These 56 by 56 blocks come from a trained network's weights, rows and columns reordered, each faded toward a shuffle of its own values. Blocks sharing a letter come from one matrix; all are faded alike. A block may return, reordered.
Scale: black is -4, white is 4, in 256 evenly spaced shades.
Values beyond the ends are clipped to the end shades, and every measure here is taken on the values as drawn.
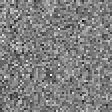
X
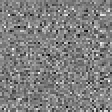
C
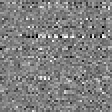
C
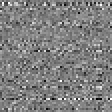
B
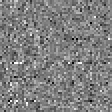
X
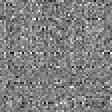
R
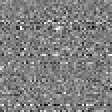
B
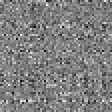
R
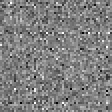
X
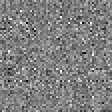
X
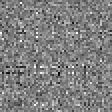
X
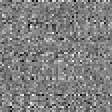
B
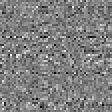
C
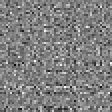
R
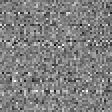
R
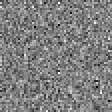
X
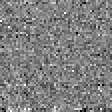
X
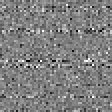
B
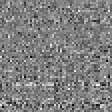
R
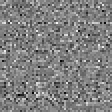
C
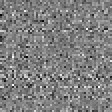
R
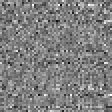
R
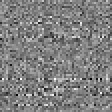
R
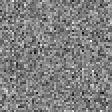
X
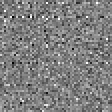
X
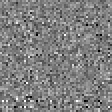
X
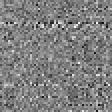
R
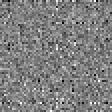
X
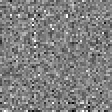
X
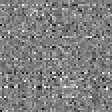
B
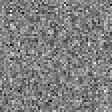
X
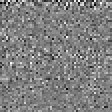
B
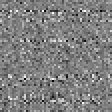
B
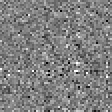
X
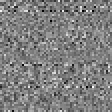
C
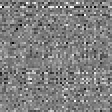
B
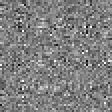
X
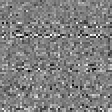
B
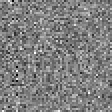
X
